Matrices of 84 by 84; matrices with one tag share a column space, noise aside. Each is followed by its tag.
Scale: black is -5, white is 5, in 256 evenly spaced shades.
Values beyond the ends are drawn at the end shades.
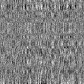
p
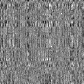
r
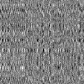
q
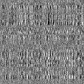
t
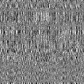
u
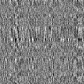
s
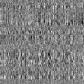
t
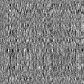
q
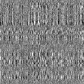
t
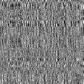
r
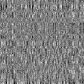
p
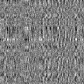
s
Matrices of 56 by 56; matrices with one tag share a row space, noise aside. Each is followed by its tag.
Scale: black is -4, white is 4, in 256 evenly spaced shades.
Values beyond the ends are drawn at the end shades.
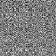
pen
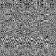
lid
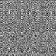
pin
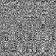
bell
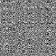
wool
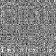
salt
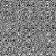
wool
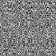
wool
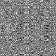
lid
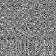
salt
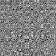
lid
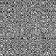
pin
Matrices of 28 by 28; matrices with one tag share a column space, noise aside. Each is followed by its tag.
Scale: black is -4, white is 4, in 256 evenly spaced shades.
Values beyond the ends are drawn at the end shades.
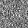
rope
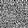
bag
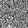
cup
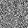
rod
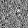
rope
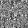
cup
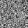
rope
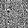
bag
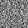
rod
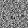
rope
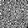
bag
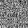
cup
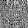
bag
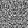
rod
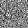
rope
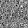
rope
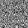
rod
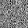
bag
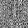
bag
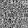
cup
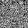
bag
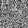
bag
